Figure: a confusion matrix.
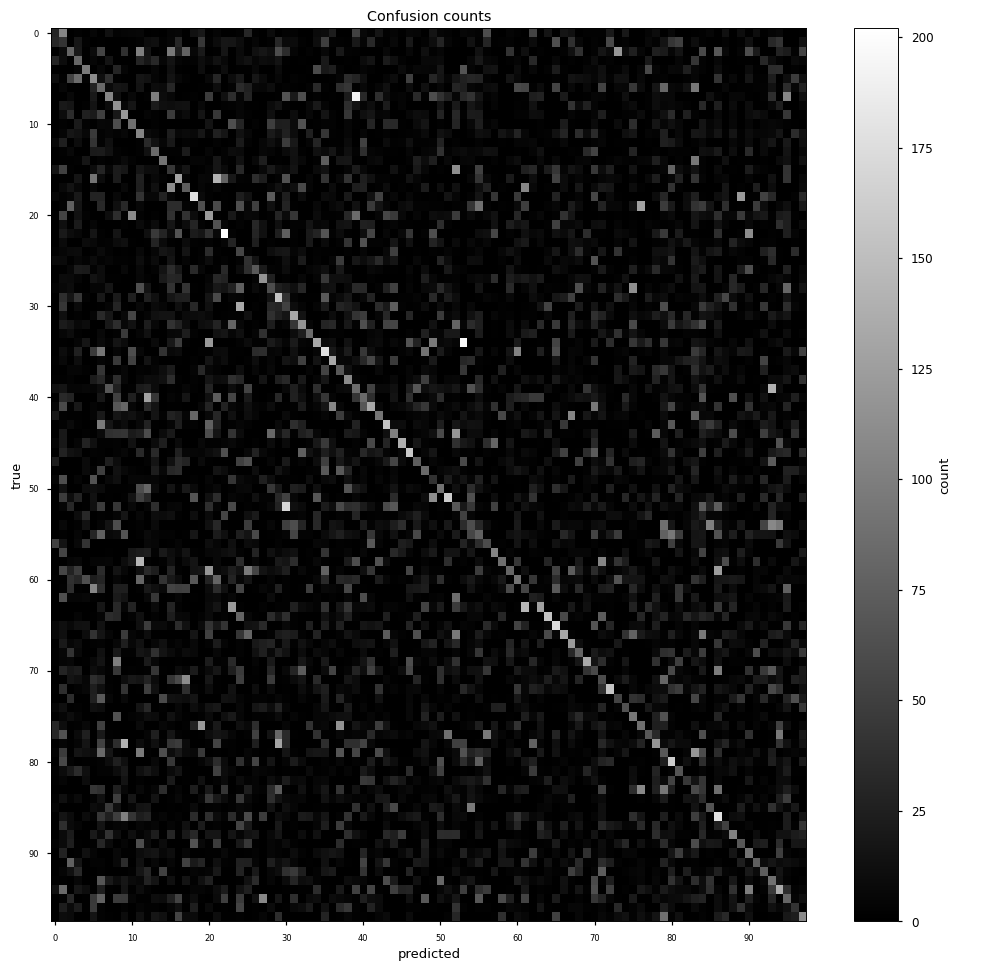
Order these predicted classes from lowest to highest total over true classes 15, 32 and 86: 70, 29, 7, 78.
78, 29, 7, 70
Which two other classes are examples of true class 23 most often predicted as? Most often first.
40, 38
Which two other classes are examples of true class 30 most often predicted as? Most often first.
24, 44
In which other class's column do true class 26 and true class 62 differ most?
52
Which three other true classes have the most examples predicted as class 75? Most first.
28, 66, 32
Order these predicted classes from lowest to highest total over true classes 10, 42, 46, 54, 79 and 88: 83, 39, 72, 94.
72, 39, 94, 83
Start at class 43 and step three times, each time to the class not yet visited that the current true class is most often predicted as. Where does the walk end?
76
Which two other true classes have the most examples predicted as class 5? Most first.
61, 16
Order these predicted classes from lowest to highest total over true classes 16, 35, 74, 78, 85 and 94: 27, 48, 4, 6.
4, 27, 48, 6
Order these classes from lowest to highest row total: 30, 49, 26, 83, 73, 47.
49, 26, 73, 47, 30, 83
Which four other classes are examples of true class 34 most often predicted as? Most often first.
53, 20, 49, 46
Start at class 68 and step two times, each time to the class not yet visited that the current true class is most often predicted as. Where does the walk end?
2
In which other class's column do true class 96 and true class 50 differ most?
12
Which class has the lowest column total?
0
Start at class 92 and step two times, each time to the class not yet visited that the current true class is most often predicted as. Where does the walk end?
17
